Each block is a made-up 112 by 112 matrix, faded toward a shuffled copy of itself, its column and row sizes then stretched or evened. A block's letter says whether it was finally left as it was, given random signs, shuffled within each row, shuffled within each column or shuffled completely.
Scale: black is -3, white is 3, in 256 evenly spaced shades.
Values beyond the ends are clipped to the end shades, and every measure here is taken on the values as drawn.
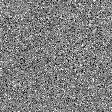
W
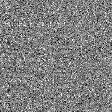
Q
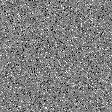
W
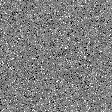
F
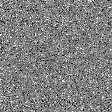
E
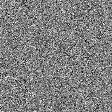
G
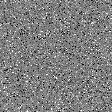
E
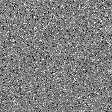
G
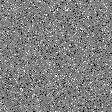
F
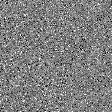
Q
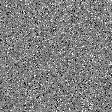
G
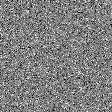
G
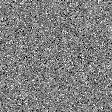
W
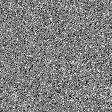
F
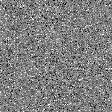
Q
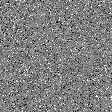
F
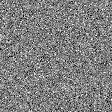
W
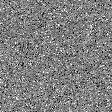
F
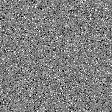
W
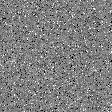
F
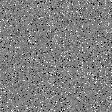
E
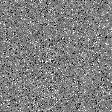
G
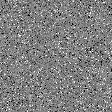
W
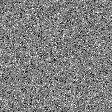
F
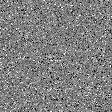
F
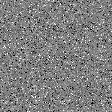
E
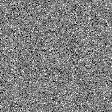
Q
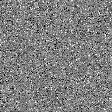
Q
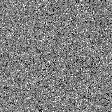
G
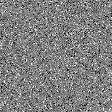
Q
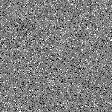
Q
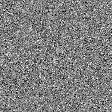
W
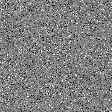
E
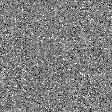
Q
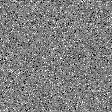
W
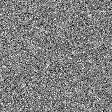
F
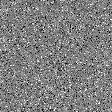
W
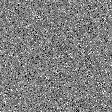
F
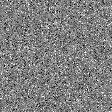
G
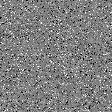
E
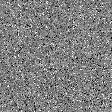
G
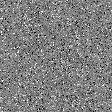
G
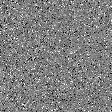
G
